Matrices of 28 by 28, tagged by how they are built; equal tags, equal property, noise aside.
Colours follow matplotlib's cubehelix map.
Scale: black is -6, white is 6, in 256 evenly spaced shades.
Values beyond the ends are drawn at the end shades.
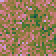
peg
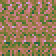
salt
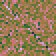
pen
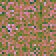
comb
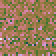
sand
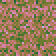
salt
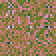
comb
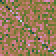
pen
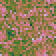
peg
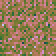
salt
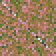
pen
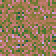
comb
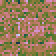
comb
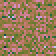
comb
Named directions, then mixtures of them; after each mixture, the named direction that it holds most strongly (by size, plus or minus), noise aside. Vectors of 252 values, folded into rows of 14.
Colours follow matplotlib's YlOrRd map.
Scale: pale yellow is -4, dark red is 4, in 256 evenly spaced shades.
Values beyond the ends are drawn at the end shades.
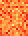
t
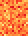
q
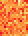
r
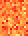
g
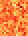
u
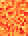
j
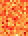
g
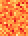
u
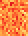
t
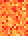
g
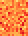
j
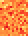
j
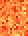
g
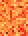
q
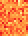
r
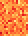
r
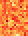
g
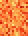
t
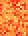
u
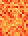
t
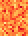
u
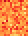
g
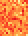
r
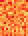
j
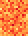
t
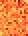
r
